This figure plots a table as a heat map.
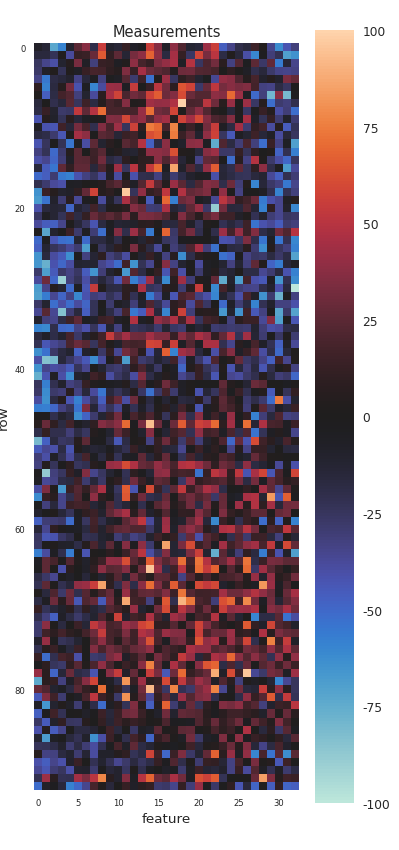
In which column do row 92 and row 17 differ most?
17
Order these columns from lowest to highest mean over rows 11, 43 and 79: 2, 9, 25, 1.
1, 2, 25, 9
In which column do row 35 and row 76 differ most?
24
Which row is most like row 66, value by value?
54
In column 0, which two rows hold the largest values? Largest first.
78, 80
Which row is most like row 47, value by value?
65
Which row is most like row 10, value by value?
15
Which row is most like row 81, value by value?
56
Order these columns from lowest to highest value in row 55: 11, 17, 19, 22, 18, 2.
2, 19, 17, 22, 18, 11
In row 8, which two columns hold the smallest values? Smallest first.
32, 30
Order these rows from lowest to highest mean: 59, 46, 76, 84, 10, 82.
59, 46, 82, 84, 10, 76
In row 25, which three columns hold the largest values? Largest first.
20, 12, 19
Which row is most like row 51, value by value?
42
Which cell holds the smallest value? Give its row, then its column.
30, 32
